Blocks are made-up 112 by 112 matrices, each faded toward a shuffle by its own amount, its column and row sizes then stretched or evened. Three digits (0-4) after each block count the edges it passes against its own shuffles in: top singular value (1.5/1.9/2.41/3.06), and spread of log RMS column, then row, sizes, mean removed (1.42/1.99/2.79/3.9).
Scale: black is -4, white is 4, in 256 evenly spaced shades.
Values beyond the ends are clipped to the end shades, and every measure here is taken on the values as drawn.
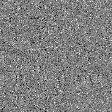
1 1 0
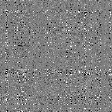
0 3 3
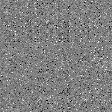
1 1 1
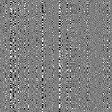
4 4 1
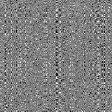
4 3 1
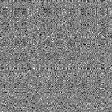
3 0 2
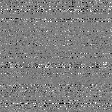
1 0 4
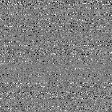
1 0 4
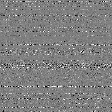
1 0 4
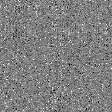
1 1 0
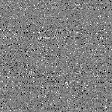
2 1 2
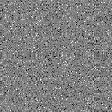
3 0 0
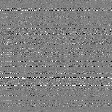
3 0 4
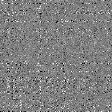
1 2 3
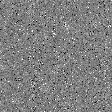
1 1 0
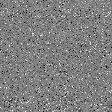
1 0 1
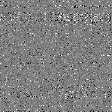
1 1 3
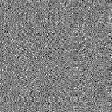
3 1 1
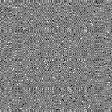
4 1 1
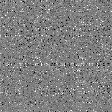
2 0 2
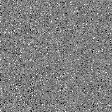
0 2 1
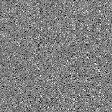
2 1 1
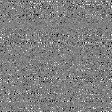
2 1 3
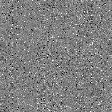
2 2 0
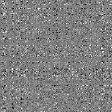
1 3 3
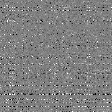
3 1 3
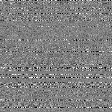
3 0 4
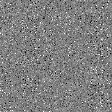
1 2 0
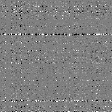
3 2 3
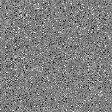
2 2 1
